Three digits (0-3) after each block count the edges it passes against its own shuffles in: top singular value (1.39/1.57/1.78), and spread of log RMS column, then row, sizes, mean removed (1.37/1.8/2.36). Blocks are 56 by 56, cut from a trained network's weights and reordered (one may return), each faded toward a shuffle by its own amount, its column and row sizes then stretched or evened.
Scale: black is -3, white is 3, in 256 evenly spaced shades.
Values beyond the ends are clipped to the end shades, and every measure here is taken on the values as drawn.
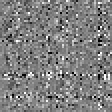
0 3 3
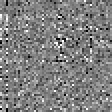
1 3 2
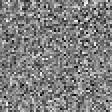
1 1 0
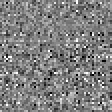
1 2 3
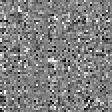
0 3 2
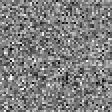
1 2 0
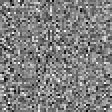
1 2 0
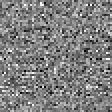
1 0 2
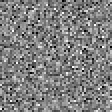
0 0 0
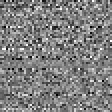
3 0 3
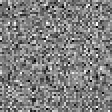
3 2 0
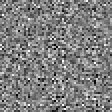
2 2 1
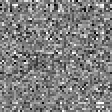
2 0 3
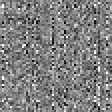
2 3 1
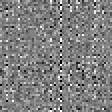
3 3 3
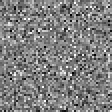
0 1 2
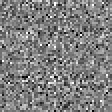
3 2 2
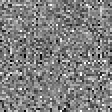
2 2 2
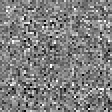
0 2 2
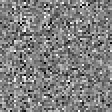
0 2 1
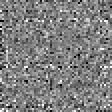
1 2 2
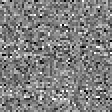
1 2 2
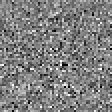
0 1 2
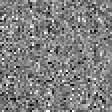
0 2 1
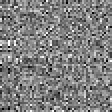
3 2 0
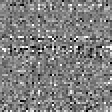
2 2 3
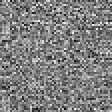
3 0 2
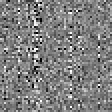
2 3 1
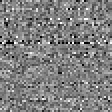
2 0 3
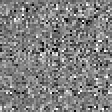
1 2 3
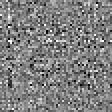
1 2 2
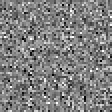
0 3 1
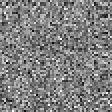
3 0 1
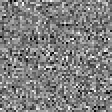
0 0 2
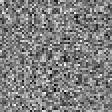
3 2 0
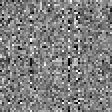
3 3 1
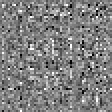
2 3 2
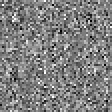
1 2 0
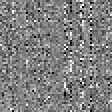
1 3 0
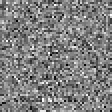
2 0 1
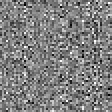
3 3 0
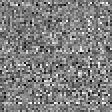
1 0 3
